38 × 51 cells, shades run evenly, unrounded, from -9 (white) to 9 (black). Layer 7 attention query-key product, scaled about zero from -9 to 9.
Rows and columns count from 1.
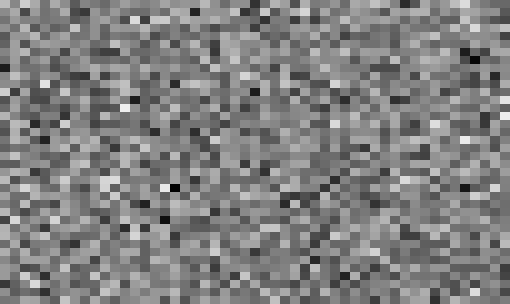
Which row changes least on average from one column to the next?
9
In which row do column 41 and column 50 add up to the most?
1
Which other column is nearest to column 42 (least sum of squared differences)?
41
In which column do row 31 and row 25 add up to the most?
32
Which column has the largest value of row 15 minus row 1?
3
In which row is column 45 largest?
12
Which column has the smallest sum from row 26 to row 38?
14
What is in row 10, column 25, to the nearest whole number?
-6
